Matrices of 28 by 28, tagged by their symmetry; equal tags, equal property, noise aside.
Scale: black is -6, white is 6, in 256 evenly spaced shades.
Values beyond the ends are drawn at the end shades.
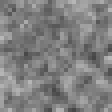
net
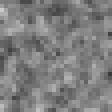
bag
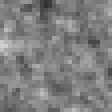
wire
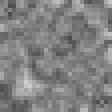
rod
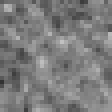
net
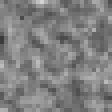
wire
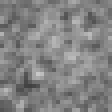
rod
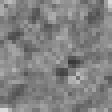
net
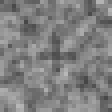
rod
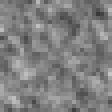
wire
